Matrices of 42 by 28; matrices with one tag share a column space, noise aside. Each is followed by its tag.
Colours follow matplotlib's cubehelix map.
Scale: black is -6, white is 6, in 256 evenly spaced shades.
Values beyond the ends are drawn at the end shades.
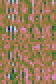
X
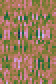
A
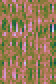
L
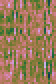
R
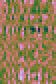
X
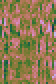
L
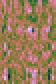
X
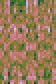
X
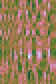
R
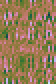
A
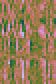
L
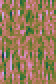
R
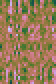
X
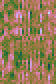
R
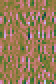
A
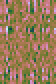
X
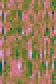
R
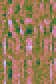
L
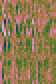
L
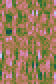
R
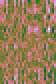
X
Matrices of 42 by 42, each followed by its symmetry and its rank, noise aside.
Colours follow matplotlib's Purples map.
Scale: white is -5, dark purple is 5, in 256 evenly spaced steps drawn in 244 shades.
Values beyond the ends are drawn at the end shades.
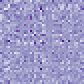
symmetric, rank four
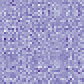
antisymmetric, rank six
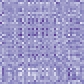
no symmetry, rank three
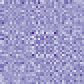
symmetric, rank three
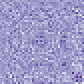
symmetric, rank six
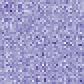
symmetric, rank six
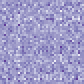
no symmetry, rank six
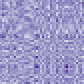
no symmetry, rank four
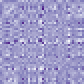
symmetric, rank four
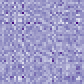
symmetric, rank four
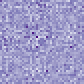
symmetric, rank six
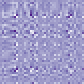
symmetric, rank three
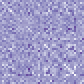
symmetric, rank six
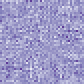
antisymmetric, rank six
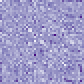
symmetric, rank six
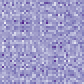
no symmetry, rank six
